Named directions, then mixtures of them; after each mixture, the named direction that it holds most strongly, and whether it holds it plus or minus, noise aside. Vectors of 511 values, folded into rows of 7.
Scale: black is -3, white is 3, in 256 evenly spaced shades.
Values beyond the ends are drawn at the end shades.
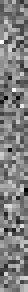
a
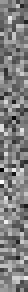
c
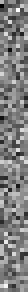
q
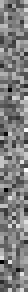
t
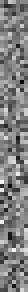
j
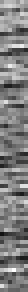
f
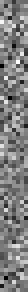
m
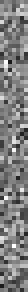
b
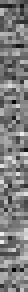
f, minus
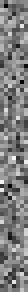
j, plus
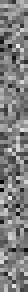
j, minus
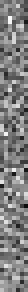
c, plus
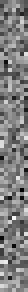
b, minus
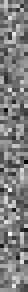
c, plus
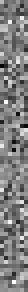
b, minus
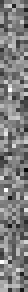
t, minus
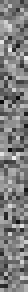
a, plus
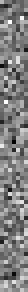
b, minus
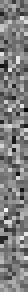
b, minus
